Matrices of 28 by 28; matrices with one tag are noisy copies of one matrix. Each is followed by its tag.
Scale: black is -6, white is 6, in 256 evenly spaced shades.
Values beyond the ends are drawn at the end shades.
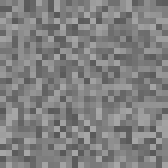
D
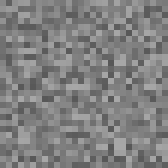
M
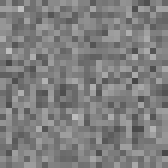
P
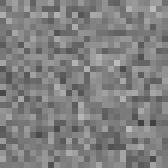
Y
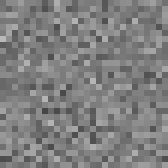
D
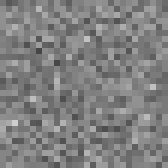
D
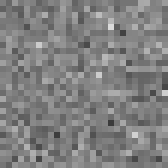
Y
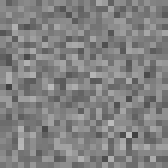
M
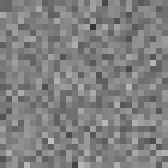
D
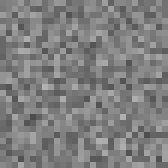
M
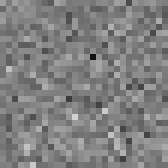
M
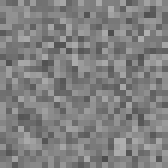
M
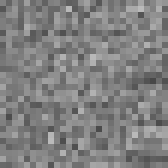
Y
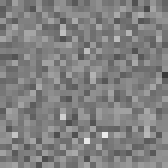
D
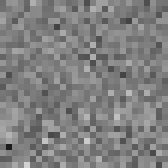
D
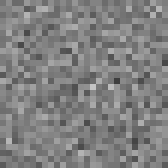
P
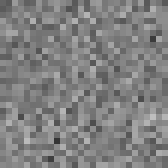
D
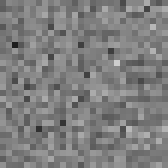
Y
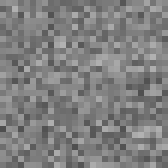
Y
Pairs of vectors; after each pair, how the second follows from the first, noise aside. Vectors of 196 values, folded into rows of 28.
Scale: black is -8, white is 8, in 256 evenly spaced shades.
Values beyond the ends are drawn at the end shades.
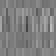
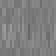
reversed, shrunk.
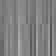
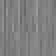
reversed, shrunk.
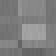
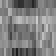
wrapped around, negated, scaled up.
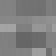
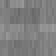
reversed, shrunk.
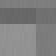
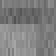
copied.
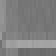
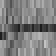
wrapped around, negated, scaled up.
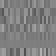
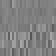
reversed, negated, partly zeroed.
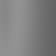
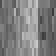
wrapped around, negated, scaled up.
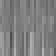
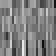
wrapped around, negated, scaled up.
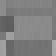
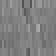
wrapped around, negated, partly zeroed.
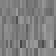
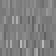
negated, partly zeroed.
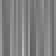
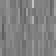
reversed, partly zeroed.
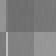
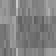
wrapped around.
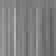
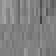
reversed, negated, partly zeroed.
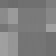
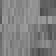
wrapped around, negated.
